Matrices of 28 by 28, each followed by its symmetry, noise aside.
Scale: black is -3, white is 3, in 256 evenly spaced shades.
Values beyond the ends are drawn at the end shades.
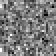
mirrored top to bottom.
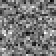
mirrored left to right.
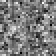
mirrored top to bottom.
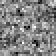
same after a half turn.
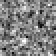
antisymmetric.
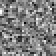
antisymmetric.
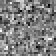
antisymmetric.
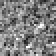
antisymmetric.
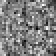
mirrored top to bottom.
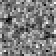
same after a half turn.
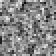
same after a half turn.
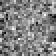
mirrored top to bottom.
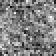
same after a half turn.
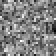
mirrored top to bottom.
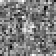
same after a half turn.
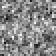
same after a half turn.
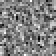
same after a half turn.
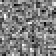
antisymmetric.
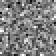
antisymmetric.
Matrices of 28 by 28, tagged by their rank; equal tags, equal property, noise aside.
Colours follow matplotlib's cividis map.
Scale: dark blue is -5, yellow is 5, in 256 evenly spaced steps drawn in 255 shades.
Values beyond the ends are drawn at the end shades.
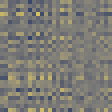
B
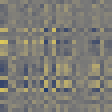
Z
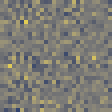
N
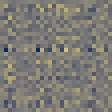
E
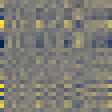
Z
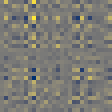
Z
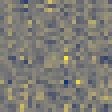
N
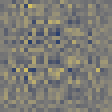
B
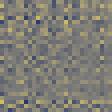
E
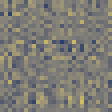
E
